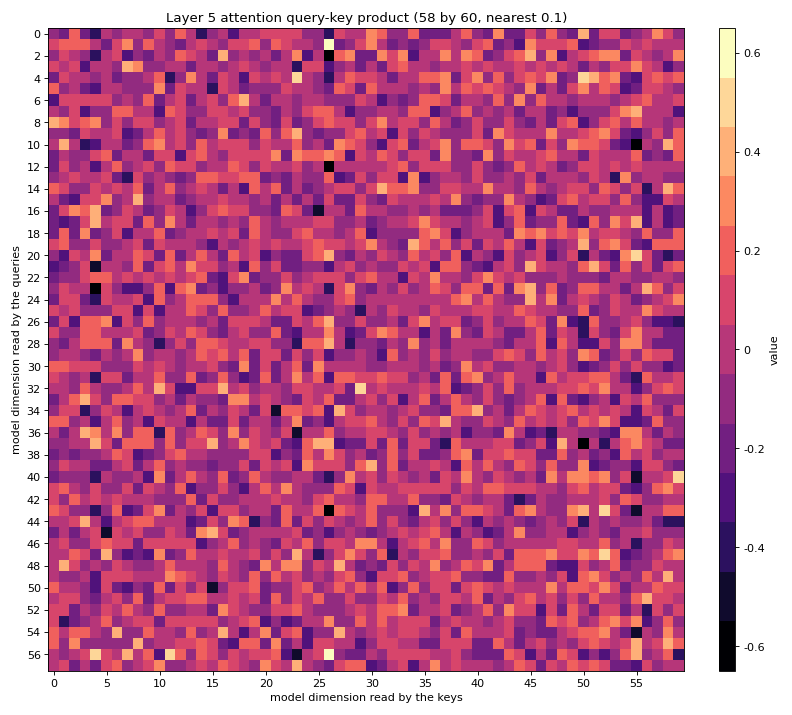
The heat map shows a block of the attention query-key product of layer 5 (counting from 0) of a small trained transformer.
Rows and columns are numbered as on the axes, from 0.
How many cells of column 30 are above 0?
21
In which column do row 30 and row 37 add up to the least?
50
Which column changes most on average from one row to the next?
26
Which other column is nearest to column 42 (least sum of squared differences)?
57
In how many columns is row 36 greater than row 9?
27
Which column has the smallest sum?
4
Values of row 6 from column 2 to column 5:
0.1 0.1 0.1 0.1
